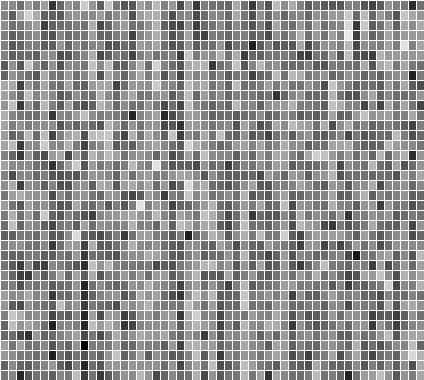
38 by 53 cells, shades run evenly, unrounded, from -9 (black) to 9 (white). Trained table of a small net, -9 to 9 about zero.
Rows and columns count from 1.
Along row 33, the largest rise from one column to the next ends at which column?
12
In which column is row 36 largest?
52
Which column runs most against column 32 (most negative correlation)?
28
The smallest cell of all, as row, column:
35, 11
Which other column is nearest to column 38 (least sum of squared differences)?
5
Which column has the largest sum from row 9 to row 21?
24
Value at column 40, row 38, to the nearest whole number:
4
